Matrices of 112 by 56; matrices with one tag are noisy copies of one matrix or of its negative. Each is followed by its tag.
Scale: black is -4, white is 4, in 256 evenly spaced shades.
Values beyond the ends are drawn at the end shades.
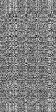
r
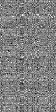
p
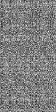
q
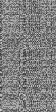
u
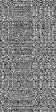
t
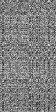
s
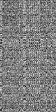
u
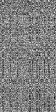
s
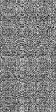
p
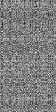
q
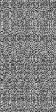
q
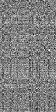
s
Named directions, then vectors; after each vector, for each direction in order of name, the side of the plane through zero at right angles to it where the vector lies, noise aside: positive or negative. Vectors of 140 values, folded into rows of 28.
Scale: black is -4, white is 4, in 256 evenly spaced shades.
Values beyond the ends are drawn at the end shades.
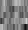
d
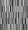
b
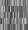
negative, positive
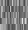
negative, positive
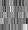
negative, negative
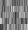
positive, negative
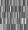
negative, positive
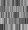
positive, negative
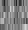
negative, negative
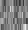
negative, negative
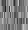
negative, negative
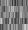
positive, negative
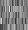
positive, negative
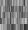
negative, positive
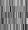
positive, positive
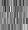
negative, negative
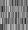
positive, negative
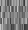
negative, positive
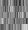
negative, negative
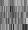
positive, positive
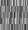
negative, positive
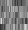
positive, negative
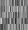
positive, negative
